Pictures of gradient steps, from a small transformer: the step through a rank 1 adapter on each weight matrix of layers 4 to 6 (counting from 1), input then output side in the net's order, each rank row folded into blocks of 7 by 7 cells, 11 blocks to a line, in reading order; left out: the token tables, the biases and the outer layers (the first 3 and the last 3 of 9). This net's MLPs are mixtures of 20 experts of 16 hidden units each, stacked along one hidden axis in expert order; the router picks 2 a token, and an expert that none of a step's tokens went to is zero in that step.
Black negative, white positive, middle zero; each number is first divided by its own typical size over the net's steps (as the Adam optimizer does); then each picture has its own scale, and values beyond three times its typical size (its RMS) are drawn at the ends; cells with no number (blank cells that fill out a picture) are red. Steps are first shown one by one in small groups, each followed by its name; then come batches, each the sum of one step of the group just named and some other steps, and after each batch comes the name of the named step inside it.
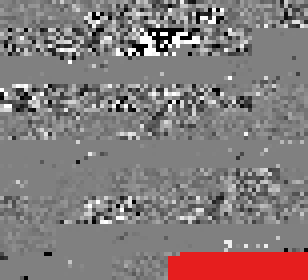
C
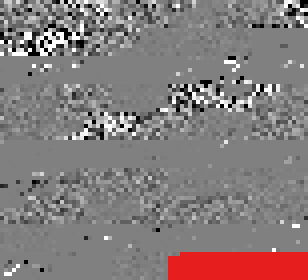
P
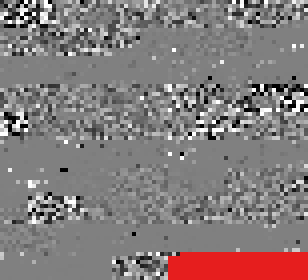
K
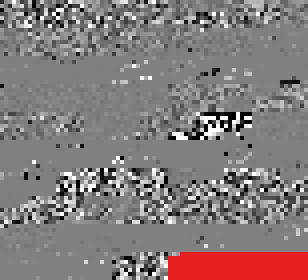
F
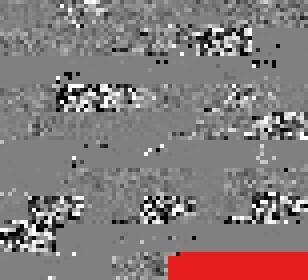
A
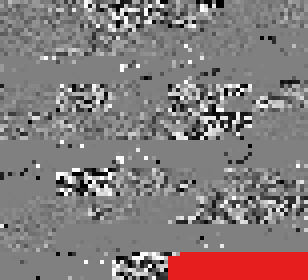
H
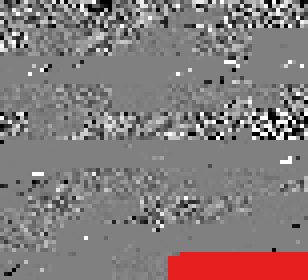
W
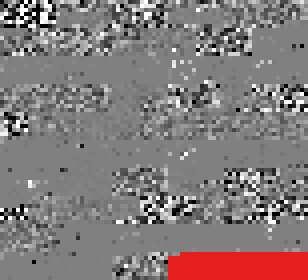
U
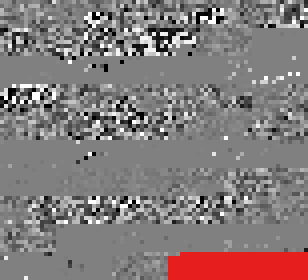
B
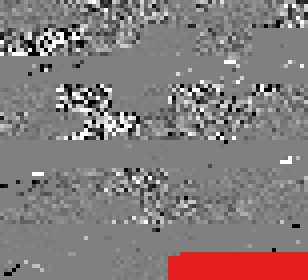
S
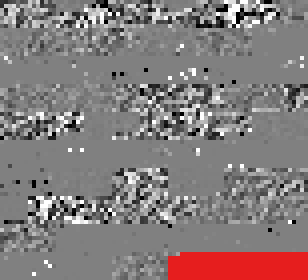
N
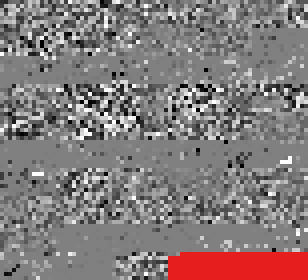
S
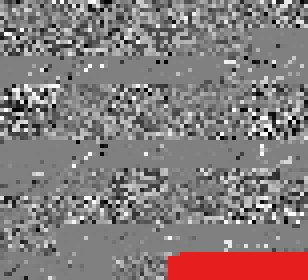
W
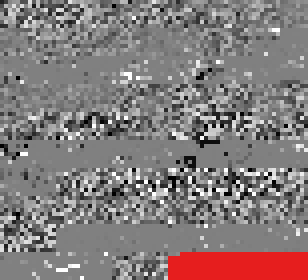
F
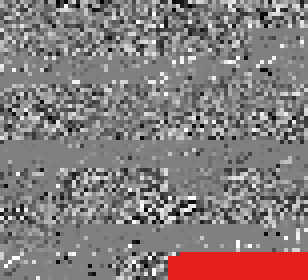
W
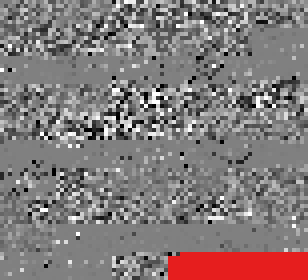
K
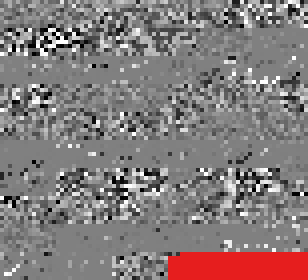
P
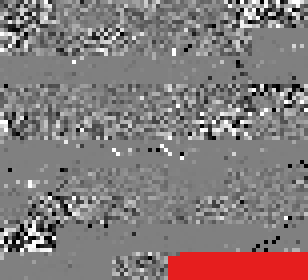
K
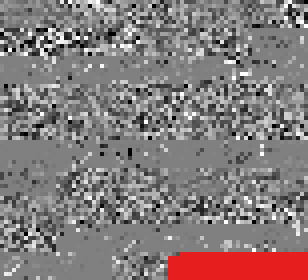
P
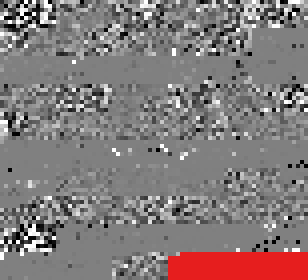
U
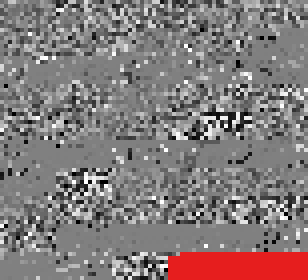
H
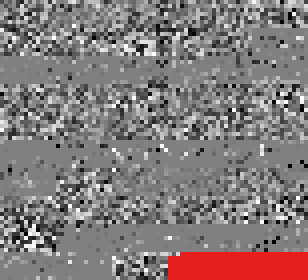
U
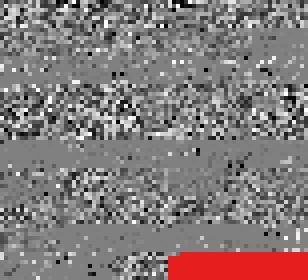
W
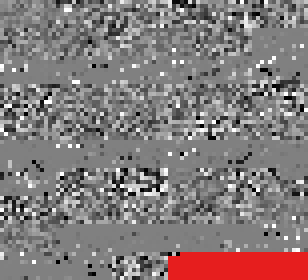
K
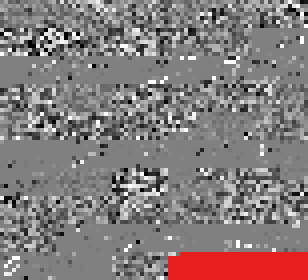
P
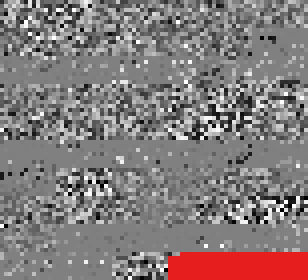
H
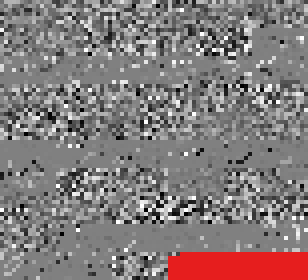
U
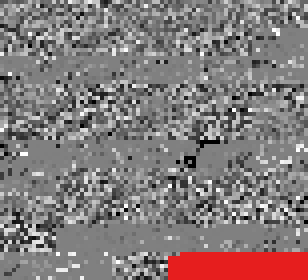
S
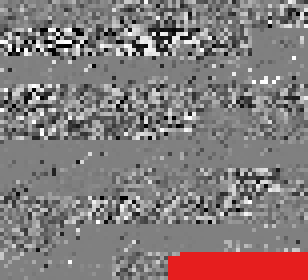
B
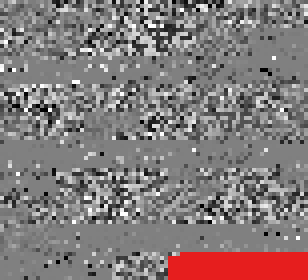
H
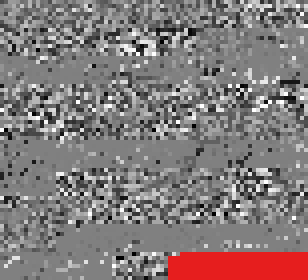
H
